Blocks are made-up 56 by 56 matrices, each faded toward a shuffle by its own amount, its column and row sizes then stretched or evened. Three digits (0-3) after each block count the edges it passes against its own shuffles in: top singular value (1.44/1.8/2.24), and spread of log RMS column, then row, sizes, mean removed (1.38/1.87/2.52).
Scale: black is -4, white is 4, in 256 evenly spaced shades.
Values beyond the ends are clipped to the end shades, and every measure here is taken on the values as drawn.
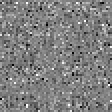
1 0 2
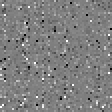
0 2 0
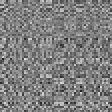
3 1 3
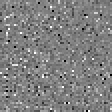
1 1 1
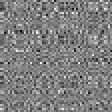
3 0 3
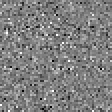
0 0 2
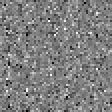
0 1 0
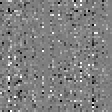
0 3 1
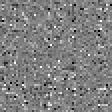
0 2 1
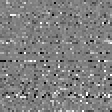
0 0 3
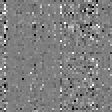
2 3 2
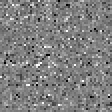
0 0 2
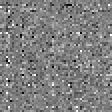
0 2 2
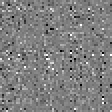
1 2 1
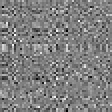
3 2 2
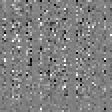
0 3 2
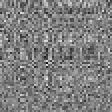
3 2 2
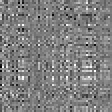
3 3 3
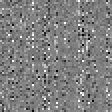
0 3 0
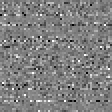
0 0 3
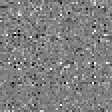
0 1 2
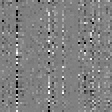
3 3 1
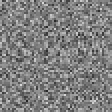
3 1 1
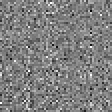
2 2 1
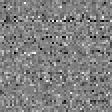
2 0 2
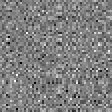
3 1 1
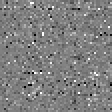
0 1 2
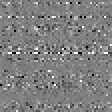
2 0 3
